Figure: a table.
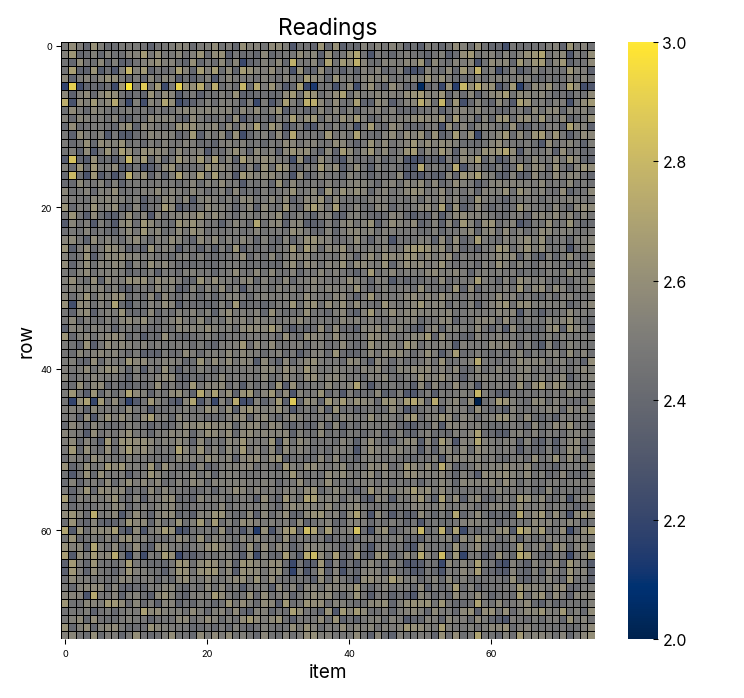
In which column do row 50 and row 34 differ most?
41
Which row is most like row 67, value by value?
30
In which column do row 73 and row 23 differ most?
58
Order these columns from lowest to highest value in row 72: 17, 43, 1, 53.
1, 17, 43, 53
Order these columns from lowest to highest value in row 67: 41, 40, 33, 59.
33, 59, 40, 41
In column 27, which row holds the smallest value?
60
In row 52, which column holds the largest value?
53
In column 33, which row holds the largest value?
5
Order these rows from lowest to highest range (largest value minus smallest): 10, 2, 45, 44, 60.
45, 10, 2, 60, 44
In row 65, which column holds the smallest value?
32
